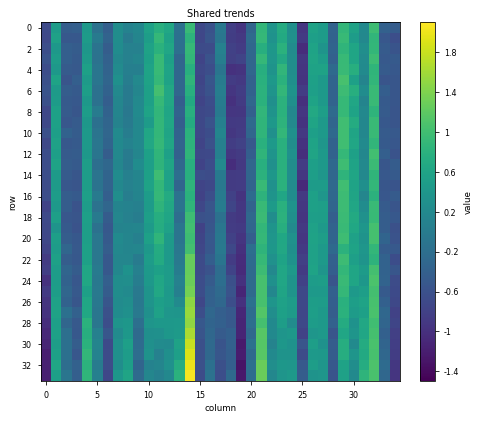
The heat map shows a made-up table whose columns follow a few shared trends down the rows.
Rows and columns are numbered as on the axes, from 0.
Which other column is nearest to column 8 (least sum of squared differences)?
7
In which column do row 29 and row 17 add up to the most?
14
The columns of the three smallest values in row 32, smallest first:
19, 0, 34
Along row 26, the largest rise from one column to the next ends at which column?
1
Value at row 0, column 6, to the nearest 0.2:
-0.4
